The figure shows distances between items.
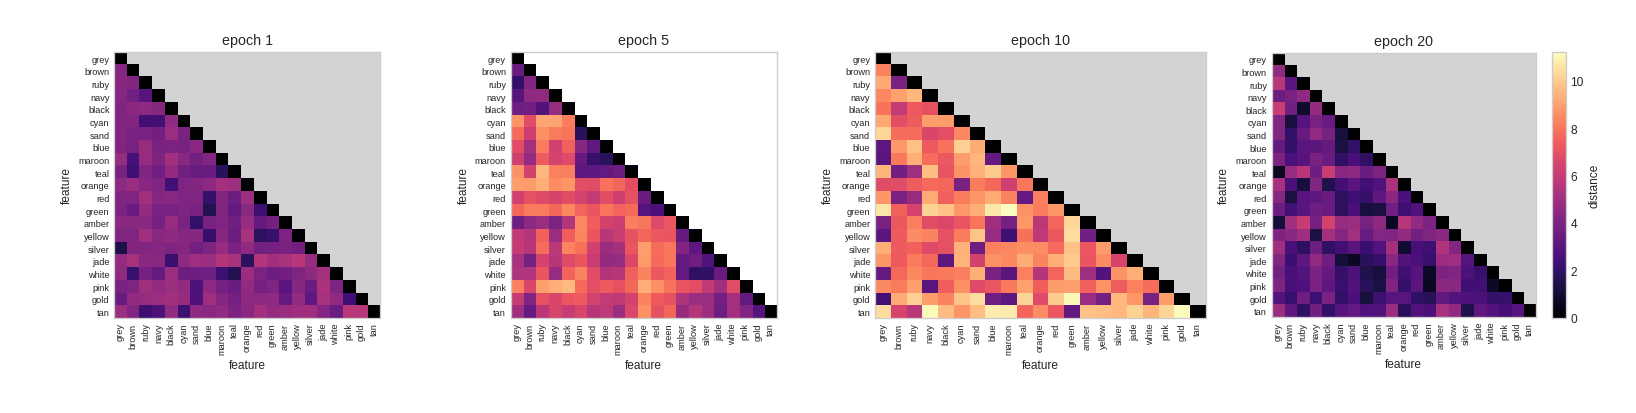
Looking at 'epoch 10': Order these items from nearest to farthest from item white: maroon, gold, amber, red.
maroon, gold, amber, red
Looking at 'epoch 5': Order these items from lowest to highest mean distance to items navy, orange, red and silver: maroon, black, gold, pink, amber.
amber, maroon, gold, black, pink
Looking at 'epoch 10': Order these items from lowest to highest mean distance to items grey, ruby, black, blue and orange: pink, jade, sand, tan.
jade, pink, sand, tan
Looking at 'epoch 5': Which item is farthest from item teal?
ruby
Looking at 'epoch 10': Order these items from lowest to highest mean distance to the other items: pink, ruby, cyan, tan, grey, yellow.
yellow, grey, ruby, pink, cyan, tan
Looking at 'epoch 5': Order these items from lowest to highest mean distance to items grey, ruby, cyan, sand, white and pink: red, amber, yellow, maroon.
maroon, amber, yellow, red
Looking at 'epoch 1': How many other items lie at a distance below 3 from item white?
3
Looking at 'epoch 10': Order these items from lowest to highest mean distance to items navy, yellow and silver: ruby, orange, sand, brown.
sand, orange, brown, ruby
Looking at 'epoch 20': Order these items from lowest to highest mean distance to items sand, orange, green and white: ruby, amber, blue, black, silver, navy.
blue, silver, ruby, black, navy, amber
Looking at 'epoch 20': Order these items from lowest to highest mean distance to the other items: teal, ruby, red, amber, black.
red, ruby, black, teal, amber
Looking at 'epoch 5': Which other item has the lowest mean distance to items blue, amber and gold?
jade
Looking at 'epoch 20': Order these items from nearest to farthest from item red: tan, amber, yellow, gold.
gold, tan, yellow, amber
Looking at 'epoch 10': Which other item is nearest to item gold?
grey
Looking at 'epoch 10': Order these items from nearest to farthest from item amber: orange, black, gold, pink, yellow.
yellow, gold, orange, black, pink
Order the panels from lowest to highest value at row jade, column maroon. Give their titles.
epoch 20, epoch 5, epoch 1, epoch 10
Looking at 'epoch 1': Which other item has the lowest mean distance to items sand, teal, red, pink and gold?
amber
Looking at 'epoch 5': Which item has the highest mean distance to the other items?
orange
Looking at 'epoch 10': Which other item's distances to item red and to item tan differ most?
green
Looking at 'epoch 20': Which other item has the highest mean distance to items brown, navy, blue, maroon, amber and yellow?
black
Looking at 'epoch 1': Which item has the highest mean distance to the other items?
jade
